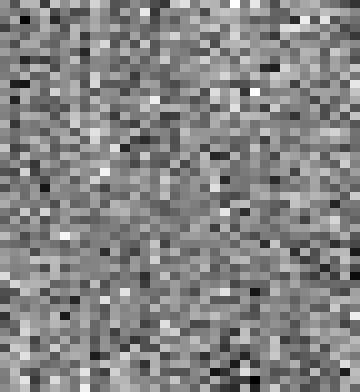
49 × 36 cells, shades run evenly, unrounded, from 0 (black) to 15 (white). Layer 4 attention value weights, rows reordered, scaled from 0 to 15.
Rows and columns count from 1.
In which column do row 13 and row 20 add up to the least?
2
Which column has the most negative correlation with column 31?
16
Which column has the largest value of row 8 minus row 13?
17
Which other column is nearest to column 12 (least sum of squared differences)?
9
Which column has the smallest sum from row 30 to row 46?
15
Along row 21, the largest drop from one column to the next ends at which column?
19
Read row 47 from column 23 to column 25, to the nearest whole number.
3 7 13
